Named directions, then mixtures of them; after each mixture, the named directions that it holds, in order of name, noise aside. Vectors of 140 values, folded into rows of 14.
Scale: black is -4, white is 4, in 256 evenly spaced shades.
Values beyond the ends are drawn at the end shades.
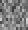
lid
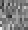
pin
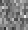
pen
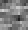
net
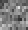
lid, net, pin.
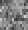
net, pen.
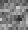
lid, net.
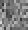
pen, pin.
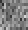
lid, pen, pin.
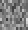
lid.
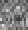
lid, net.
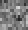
lid, net.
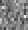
pen.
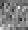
lid, net, pin.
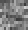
net, pen, pin.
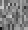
pen, pin.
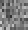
pen, pin.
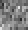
lid, net, pin.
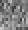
lid, pin.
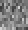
lid, pen, pin.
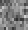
net, pen.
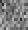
lid, pen, pin.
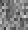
pen, pin.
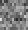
lid, net, pen.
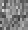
net, pen, pin.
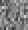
pen.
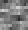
net.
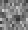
lid, net, pin.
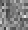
pen, pin.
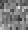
lid, net, pin.
